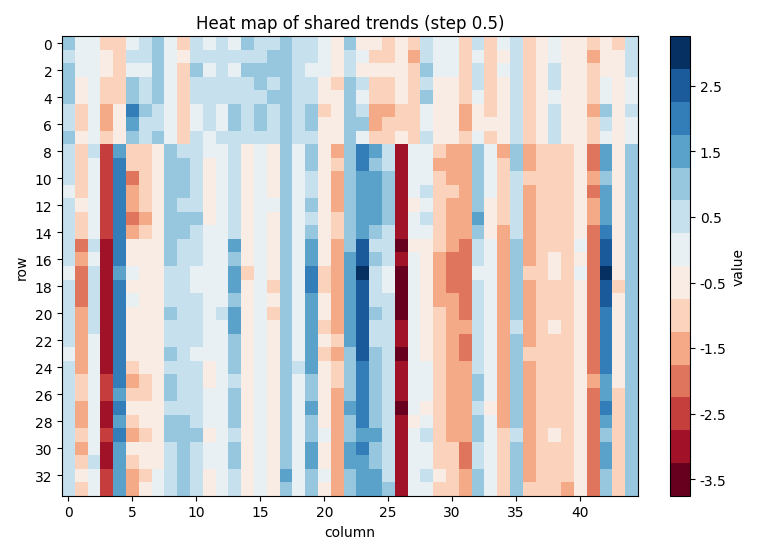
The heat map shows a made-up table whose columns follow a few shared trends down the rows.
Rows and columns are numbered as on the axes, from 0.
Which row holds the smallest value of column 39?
33
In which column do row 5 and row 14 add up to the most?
42
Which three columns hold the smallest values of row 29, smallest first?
26, 3, 41
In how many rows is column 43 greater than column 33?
6
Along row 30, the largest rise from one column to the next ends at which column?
4
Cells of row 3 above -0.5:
24
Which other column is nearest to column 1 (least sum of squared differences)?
34
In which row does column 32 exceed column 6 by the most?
13
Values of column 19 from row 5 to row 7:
1 1 0.5
